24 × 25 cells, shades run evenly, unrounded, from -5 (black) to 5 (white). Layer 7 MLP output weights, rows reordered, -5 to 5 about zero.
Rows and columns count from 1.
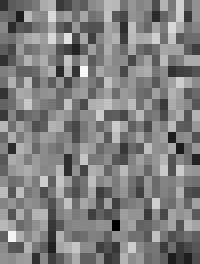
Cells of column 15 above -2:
20
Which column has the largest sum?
4
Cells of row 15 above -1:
19
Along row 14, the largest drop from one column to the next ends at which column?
23
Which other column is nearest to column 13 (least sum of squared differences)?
18
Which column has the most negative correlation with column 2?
22
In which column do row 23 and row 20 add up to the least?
7
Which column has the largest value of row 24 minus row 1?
1
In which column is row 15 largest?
11
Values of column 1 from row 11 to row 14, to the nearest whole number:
-3 2 -1 0
